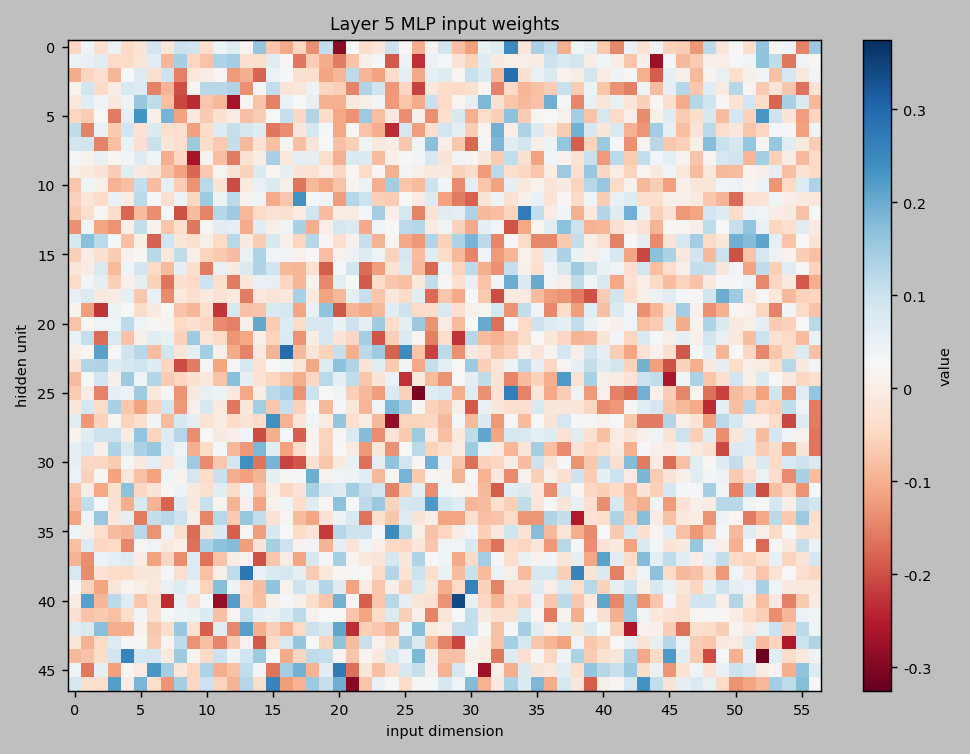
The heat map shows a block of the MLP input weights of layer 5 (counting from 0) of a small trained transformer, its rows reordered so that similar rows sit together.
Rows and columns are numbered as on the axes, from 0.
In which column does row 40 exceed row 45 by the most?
1
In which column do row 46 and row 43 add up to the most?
20
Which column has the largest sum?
5
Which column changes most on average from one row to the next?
12
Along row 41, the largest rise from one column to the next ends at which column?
42
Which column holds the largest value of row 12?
34
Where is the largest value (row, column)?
40, 29
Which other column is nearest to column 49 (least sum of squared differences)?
41
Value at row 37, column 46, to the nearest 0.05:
0.05
